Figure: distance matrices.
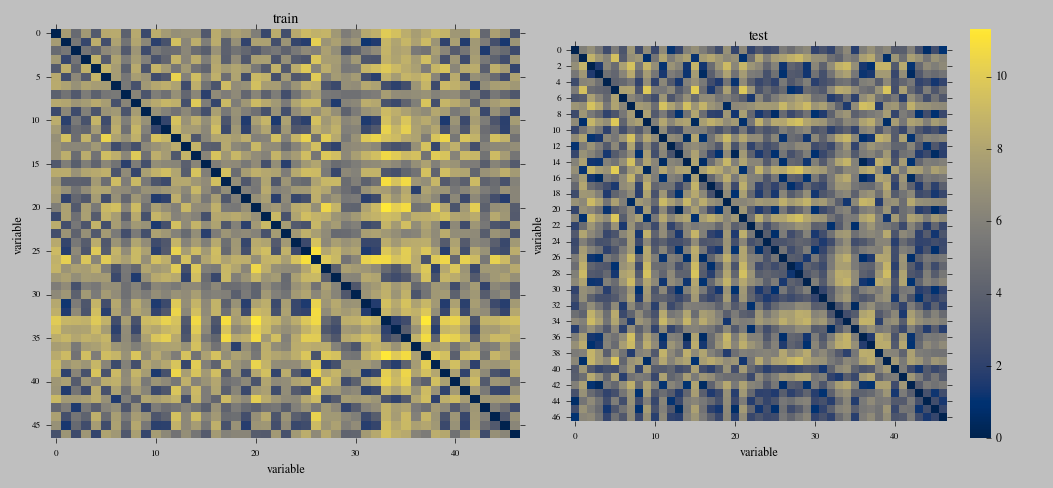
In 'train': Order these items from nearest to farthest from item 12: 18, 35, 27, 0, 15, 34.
15, 0, 18, 35, 34, 27
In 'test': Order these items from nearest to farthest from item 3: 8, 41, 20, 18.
8, 20, 18, 41
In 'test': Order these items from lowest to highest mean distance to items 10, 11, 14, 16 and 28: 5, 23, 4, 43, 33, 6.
43, 5, 4, 23, 6, 33
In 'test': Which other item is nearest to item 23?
25
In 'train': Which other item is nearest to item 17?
11
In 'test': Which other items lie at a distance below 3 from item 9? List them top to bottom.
1, 15, 21, 39
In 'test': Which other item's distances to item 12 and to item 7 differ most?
19
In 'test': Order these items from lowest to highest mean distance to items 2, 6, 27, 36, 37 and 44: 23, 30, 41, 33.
30, 23, 41, 33
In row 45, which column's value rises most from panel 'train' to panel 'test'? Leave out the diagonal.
1
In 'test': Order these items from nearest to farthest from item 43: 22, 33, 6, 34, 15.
22, 6, 33, 34, 15
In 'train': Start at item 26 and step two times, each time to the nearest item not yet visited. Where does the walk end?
40
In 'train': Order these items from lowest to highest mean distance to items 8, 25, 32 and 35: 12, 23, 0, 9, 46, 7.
7, 23, 9, 46, 0, 12
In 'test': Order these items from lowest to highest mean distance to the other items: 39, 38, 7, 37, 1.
37, 38, 1, 39, 7
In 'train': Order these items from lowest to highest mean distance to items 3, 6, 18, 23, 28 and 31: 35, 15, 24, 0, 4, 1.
15, 1, 24, 35, 0, 4
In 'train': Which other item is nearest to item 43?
2
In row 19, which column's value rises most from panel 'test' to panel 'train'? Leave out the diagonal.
34
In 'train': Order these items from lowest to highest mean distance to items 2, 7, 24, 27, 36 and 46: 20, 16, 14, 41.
41, 20, 16, 14
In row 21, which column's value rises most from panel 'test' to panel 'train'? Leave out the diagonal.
39
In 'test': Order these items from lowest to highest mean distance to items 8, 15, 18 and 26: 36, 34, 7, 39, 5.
36, 5, 39, 34, 7
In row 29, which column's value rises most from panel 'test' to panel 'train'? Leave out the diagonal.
42
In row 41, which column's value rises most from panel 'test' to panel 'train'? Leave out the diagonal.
33
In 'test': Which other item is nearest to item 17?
27
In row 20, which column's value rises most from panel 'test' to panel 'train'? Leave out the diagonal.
13
